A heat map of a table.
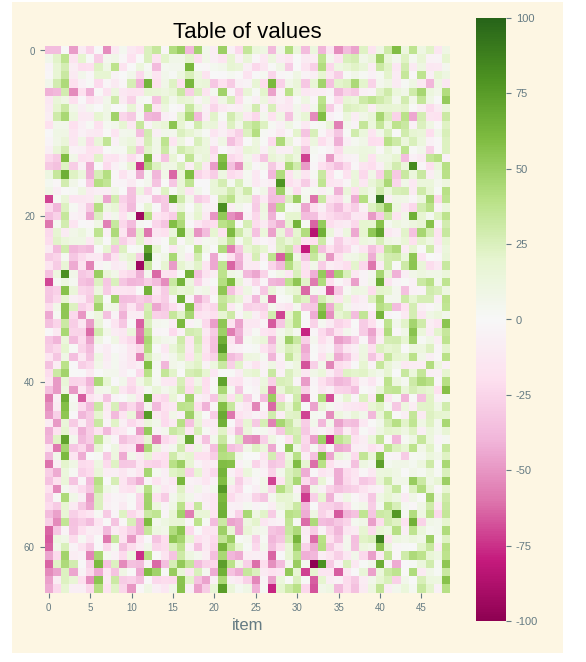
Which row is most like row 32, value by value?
49
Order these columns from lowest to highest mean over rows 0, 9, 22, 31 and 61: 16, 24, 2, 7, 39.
7, 39, 24, 2, 16
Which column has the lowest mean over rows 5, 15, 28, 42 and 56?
0
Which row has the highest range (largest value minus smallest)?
62
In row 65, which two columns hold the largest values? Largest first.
21, 16
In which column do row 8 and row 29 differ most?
12
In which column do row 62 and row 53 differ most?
32
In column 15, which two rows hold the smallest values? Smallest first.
15, 26
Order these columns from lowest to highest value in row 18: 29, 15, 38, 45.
45, 29, 38, 15
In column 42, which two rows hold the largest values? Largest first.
56, 0
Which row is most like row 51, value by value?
36
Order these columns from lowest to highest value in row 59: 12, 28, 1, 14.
28, 14, 12, 1
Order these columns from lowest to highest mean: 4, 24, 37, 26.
4, 37, 26, 24
